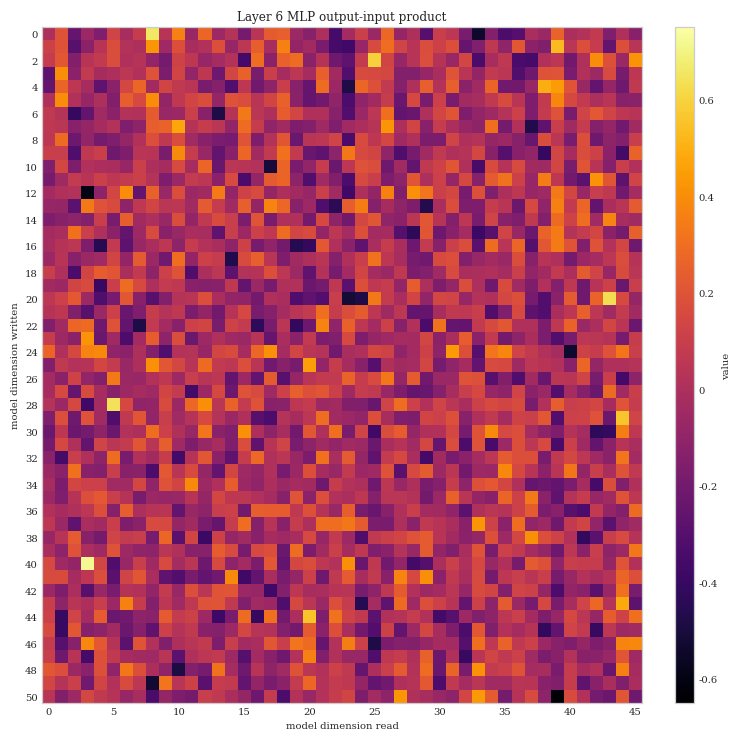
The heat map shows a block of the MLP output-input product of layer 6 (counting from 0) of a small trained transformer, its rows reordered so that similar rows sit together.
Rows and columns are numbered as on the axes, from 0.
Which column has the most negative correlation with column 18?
22
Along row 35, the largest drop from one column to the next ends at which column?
38
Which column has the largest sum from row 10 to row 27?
43
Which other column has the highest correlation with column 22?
33
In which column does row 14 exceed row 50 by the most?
39
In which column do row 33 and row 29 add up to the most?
44
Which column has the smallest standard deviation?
0
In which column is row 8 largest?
1
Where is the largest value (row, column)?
40, 3
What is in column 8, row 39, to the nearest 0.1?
-0.1
